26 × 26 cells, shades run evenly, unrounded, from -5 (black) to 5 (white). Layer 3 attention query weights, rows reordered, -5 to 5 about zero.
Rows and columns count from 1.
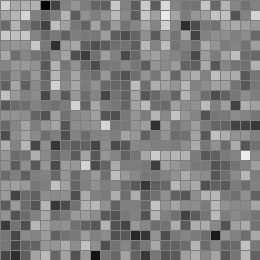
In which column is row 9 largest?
6
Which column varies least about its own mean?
13
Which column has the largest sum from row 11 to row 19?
18
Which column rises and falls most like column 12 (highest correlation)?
17
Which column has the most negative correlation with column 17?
5
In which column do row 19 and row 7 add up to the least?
15
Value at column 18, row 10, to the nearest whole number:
-1
